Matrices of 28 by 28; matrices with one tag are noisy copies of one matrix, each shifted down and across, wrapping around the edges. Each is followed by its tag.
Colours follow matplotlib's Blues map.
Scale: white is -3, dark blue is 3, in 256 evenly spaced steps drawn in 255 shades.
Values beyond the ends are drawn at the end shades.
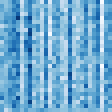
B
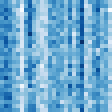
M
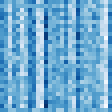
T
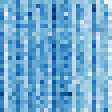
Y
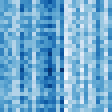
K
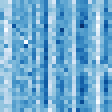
M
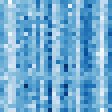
M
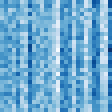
T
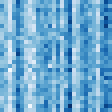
M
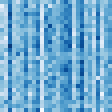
B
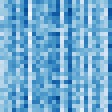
B
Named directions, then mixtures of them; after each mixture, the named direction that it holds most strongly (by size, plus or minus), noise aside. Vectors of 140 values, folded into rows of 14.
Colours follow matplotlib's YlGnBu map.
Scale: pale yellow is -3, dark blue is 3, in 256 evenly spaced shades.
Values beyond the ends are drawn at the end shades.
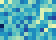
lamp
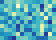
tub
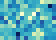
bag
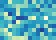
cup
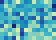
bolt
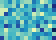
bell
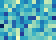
bolt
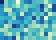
bolt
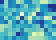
bag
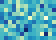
tub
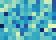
lamp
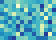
tub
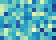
bell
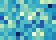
bag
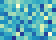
tub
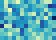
bolt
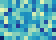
bell
